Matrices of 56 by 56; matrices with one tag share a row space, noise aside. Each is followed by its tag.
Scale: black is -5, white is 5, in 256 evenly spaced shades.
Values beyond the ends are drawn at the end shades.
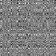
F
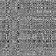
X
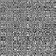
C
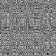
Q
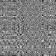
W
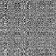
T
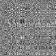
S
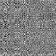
T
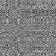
X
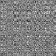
C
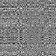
W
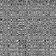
F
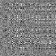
S
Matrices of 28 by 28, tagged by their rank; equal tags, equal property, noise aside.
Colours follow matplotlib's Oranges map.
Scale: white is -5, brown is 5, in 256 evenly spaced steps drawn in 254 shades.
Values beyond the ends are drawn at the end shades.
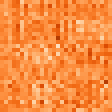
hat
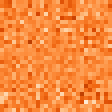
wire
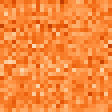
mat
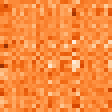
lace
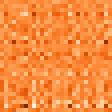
lace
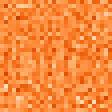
hat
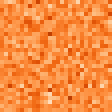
mat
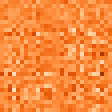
mat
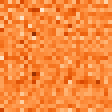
mat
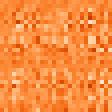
lace
